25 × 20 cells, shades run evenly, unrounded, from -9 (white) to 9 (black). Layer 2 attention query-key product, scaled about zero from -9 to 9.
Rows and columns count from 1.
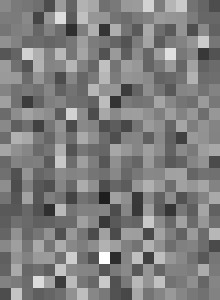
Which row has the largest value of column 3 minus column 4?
24
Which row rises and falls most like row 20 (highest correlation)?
22
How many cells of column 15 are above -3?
23
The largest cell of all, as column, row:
10, 17
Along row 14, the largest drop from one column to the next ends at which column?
6
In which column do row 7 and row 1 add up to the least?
14
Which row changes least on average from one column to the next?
15
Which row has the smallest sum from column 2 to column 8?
5
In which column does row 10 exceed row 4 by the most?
19
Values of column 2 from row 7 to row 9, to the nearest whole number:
-2 1 1
